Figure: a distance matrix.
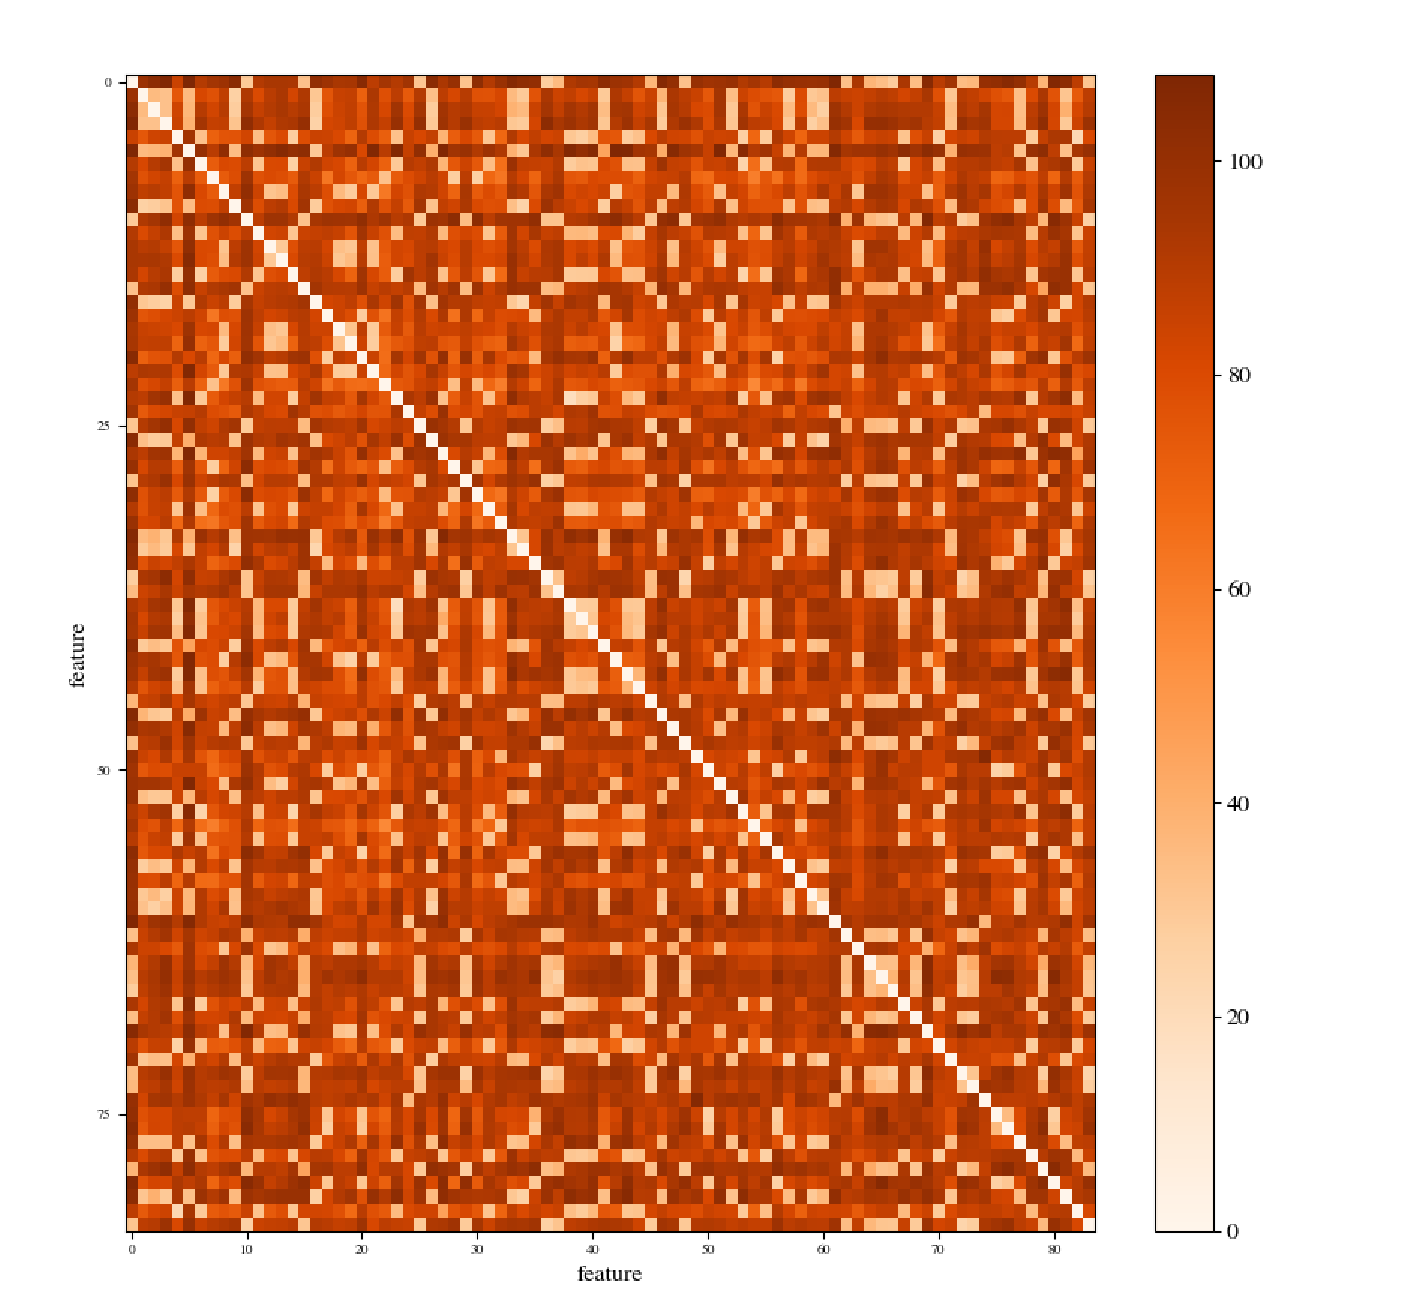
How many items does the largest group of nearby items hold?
18
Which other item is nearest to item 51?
13
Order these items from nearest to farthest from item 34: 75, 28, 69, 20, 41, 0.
41, 20, 75, 28, 69, 0
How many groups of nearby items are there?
8
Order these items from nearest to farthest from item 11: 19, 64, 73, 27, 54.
27, 54, 19, 64, 73
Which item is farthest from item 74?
49
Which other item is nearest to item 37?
65
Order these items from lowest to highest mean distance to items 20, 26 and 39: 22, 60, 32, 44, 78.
60, 44, 78, 22, 32
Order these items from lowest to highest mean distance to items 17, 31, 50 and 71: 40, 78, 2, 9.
9, 2, 78, 40
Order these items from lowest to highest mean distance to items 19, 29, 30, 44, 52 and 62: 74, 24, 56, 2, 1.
1, 2, 24, 56, 74
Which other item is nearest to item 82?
4
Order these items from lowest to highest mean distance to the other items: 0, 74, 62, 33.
62, 33, 0, 74
